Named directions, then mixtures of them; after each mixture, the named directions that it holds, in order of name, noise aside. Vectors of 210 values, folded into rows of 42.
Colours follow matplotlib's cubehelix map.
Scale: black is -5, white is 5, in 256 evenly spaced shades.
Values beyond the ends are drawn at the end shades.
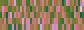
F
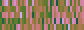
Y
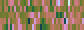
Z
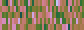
Y, Z.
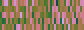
Y.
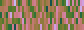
F, Y.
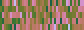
F, Y.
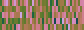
Y.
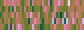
Y, Z.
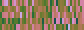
Y.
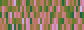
F.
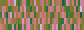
F.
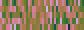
F, Y.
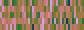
Y, Z.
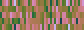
F, Y.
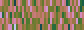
F, Y.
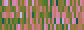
Y.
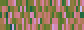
F, Z.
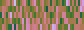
F, Y.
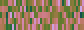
F, Z.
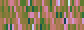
Z.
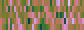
Z.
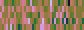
Y, Z.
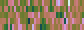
Z.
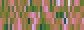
Z.
